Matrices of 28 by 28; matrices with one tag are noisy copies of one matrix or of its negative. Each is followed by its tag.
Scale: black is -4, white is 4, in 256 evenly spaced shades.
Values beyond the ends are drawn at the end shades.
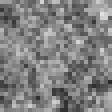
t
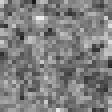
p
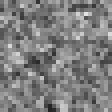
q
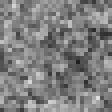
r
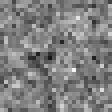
q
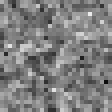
q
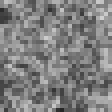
t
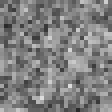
r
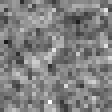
q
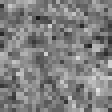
p
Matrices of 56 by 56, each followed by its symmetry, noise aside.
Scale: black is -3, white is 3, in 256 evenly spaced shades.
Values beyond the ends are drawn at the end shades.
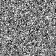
same after a half turn.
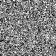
no symmetry.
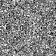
mirrored top to bottom.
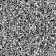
mirrored top to bottom.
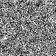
antisymmetric.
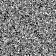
antisymmetric.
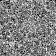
symmetric across the other diagonal.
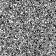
no symmetry.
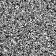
symmetric across the other diagonal.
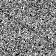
same after a half turn.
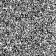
mirrored top to bottom.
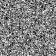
antisymmetric.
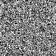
antisymmetric.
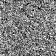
antisymmetric.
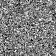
no symmetry.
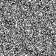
same after a half turn.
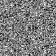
mirrored top to bottom.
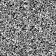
same after a half turn.
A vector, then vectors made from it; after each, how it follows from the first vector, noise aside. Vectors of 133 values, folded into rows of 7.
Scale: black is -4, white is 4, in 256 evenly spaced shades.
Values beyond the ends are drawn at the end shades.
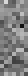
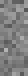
reversed, negated, shrunk.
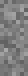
reversed, negated, shrunk.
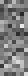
negated.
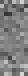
reversed, partly zeroed.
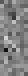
reversed, partly zeroed.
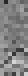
negated, partly zeroed.
